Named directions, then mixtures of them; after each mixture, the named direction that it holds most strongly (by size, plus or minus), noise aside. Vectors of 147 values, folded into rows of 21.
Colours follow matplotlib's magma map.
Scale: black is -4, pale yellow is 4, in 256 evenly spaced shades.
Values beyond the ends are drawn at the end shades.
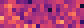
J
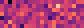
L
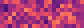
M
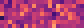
L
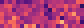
J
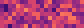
M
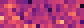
J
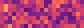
M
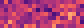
L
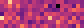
L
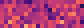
J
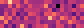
L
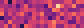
L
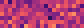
L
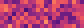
M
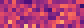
J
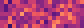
M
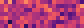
L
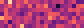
L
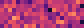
J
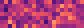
M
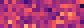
J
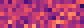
L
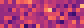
J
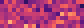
J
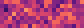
M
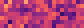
L
